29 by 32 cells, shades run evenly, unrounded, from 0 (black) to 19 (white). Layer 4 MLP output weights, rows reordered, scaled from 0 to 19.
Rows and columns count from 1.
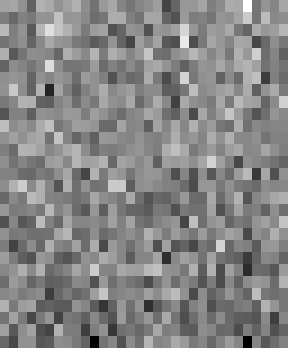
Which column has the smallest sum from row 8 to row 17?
29
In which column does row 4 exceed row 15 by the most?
21
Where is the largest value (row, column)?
1, 28
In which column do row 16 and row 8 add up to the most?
2
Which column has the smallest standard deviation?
16
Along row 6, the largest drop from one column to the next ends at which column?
7
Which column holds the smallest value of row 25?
6
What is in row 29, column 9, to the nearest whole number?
9
